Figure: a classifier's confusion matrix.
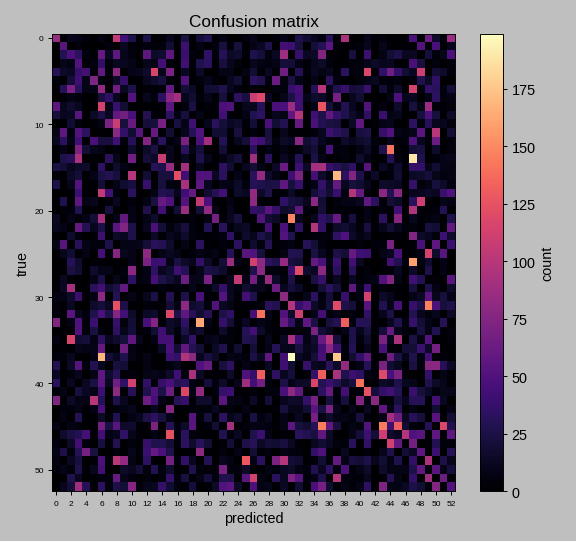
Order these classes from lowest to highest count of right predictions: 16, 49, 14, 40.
49, 14, 16, 40
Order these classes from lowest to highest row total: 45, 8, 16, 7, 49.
7, 8, 49, 16, 45
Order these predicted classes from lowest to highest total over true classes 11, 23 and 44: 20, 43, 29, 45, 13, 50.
29, 20, 43, 45, 13, 50
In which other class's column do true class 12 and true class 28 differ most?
24
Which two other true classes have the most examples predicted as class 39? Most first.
18, 16
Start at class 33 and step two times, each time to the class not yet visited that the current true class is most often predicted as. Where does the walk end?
48
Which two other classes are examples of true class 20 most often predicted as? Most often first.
47, 17
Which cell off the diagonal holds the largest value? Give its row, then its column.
37, 31
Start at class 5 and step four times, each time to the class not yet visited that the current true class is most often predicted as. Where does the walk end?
41
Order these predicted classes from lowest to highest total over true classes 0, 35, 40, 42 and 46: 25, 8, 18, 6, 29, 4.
29, 18, 4, 25, 6, 8
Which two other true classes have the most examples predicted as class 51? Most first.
45, 25
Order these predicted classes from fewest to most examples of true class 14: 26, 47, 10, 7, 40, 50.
50, 40, 7, 10, 26, 47
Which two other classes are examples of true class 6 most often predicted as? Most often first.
47, 35
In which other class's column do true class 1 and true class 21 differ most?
31
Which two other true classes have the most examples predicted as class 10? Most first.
40, 16
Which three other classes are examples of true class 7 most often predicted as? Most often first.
27, 26, 16
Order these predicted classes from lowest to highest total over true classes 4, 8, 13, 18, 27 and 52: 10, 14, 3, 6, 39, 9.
9, 14, 39, 10, 3, 6
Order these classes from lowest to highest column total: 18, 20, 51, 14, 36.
51, 18, 20, 14, 36
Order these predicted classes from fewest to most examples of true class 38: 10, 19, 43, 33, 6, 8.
10, 6, 8, 33, 19, 43
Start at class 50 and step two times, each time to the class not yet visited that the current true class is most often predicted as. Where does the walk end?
34
